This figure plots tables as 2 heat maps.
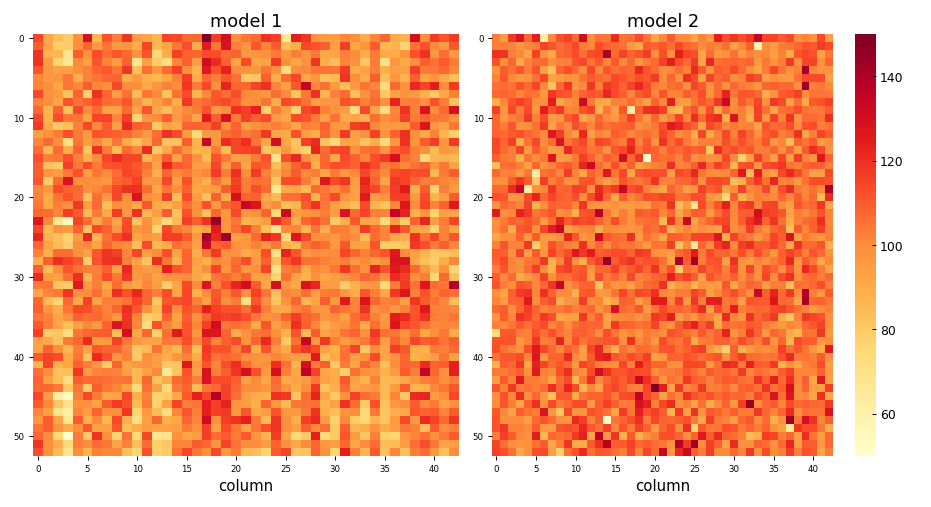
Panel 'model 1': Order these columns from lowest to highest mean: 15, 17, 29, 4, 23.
29, 23, 4, 15, 17
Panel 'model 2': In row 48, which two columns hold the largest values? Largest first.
37, 39
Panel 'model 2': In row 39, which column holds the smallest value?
29
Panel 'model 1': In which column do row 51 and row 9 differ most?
42
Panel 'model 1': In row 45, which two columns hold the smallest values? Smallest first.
3, 2
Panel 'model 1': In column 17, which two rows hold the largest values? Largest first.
0, 25
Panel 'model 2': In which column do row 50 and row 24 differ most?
13
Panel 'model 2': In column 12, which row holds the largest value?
16
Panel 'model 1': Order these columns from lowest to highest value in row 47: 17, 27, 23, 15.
23, 27, 15, 17
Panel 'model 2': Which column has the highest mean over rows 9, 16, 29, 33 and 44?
20
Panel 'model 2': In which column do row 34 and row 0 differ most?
6
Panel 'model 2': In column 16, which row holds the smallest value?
50
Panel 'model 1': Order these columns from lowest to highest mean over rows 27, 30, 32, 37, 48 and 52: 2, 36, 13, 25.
2, 13, 25, 36
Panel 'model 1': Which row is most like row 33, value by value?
16
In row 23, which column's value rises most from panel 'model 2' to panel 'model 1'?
18
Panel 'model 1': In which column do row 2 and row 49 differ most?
39
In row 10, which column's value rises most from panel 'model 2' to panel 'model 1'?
19
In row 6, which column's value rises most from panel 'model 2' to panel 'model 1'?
27
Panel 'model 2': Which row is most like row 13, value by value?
38
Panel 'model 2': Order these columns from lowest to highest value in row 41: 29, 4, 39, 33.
4, 39, 33, 29
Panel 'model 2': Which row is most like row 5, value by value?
36
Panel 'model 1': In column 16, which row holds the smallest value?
12
